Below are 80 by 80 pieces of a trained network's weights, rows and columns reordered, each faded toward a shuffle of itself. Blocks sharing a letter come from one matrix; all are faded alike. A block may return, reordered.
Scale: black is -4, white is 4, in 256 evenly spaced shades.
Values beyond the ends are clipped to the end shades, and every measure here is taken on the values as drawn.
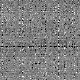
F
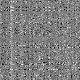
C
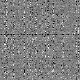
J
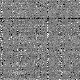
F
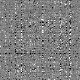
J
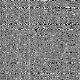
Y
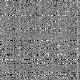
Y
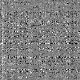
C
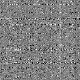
Y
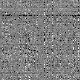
F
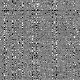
J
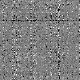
J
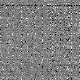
J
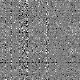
J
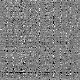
F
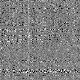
Y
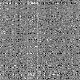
Y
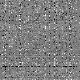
J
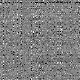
F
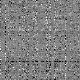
F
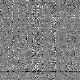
J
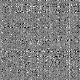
C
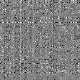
C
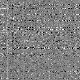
Y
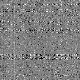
Y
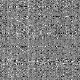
C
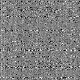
Y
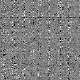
J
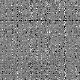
J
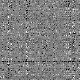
F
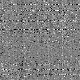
Y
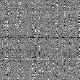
J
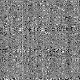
C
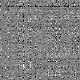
F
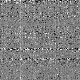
Y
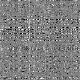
C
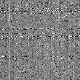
Y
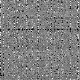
J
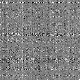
C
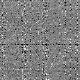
J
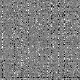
J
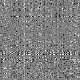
C
